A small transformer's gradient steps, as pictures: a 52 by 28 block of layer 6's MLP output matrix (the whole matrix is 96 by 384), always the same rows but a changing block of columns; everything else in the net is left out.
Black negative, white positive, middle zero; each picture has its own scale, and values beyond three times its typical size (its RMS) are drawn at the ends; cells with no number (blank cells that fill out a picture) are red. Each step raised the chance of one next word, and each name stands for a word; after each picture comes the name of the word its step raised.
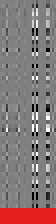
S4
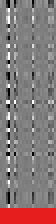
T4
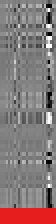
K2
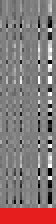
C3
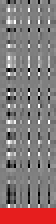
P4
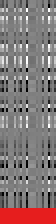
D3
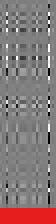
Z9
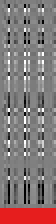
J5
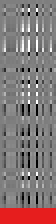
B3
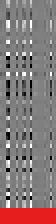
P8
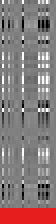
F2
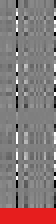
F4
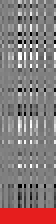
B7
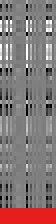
Z9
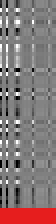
P4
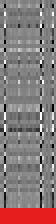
S4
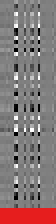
S4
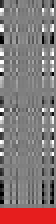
J5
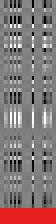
K2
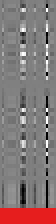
J5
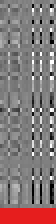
J5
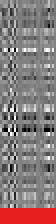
S4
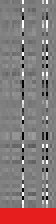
P8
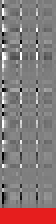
B7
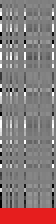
B7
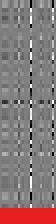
T4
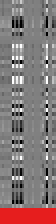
C3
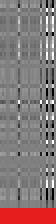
T4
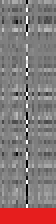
P4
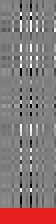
Z9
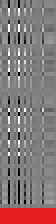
J5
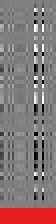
B3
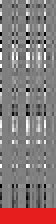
B7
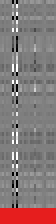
F4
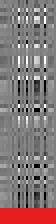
D3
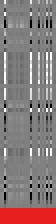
F2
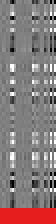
F4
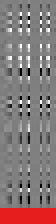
Z9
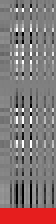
J5
